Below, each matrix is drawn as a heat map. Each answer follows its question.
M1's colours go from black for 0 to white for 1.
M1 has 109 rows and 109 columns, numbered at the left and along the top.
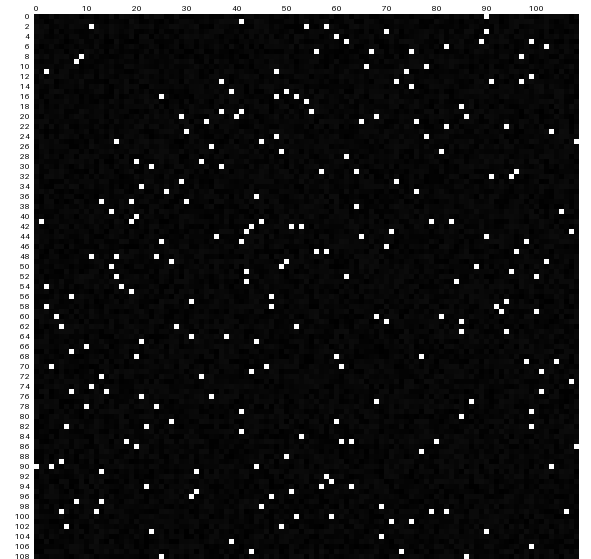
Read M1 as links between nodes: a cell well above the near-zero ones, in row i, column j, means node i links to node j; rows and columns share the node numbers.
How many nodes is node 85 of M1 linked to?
4
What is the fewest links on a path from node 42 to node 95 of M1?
2
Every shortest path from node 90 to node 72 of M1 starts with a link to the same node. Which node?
node 103
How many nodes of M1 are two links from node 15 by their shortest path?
3
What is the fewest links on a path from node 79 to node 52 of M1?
4
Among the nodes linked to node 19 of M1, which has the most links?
node 41
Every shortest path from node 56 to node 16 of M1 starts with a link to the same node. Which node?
node 47
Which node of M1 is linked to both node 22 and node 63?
node 94
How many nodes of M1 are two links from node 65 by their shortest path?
4
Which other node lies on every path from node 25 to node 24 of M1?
node 48
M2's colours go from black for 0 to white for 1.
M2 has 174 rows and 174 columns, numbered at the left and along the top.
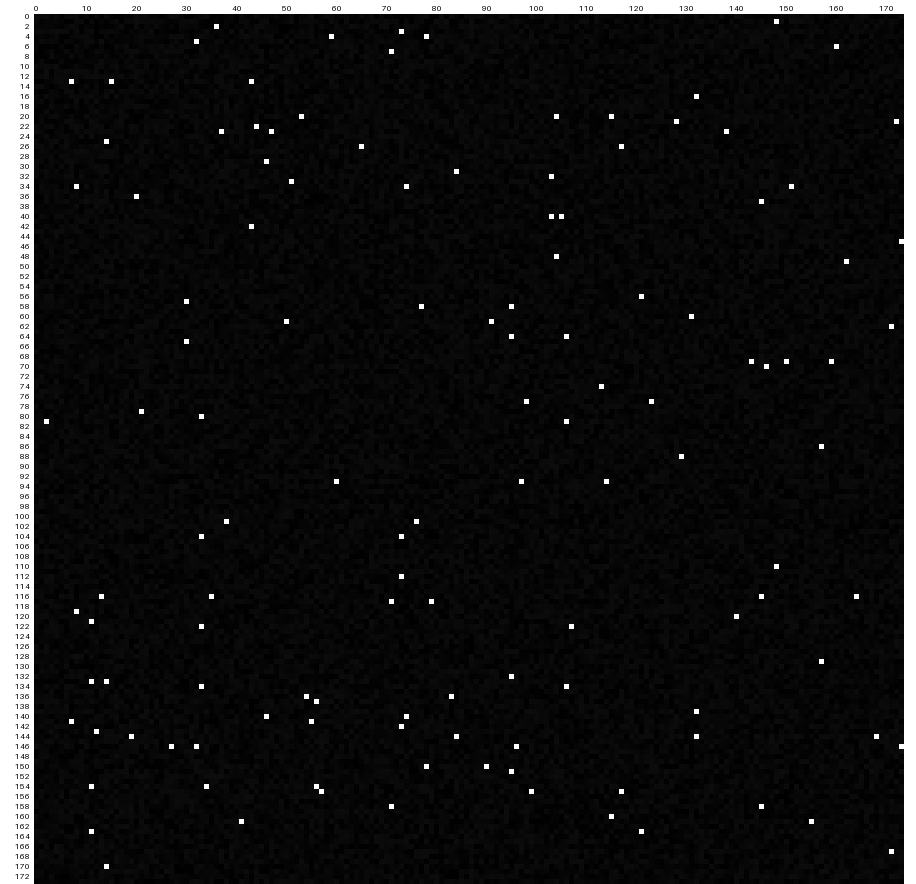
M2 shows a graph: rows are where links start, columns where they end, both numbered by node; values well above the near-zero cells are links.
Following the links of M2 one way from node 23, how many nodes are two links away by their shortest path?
1
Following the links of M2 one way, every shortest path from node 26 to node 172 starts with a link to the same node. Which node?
node 117
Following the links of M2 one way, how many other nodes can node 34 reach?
5
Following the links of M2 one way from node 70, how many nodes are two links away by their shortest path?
4
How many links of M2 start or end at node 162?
1
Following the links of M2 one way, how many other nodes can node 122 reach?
3
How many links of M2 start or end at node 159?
1
